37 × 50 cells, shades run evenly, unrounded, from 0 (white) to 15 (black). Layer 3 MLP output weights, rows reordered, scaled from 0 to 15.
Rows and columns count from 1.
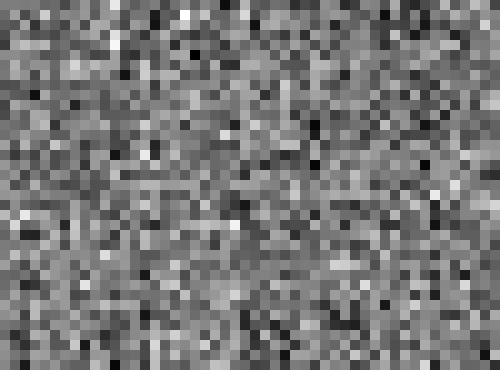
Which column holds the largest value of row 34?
29
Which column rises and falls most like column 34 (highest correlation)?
36
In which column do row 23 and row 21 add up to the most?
44
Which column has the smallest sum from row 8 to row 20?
15
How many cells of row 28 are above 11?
5
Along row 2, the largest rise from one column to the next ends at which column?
26
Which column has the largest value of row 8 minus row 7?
42
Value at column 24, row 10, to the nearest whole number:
8
